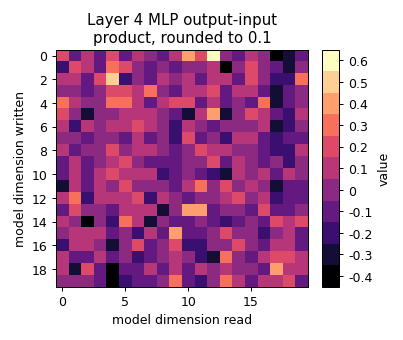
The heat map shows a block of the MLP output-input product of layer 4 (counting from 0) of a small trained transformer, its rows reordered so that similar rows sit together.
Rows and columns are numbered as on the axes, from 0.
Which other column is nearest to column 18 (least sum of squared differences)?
17
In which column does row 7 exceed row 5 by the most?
10
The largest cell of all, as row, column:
0, 12
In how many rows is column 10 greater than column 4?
9
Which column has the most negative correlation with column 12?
18
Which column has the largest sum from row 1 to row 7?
4
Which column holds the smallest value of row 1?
13
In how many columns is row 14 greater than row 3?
5
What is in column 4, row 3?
0.2
